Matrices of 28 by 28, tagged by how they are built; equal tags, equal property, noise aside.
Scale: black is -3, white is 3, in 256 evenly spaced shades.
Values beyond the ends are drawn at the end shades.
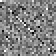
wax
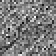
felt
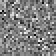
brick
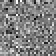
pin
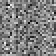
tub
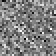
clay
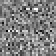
pin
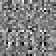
pin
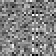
pin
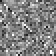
wax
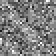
clay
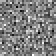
tub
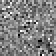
brick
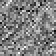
felt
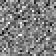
felt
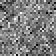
felt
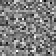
tub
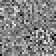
brick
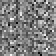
tub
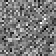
felt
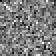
wax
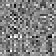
pin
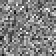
felt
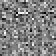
pin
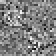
brick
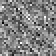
clay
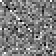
wax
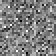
felt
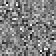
brick
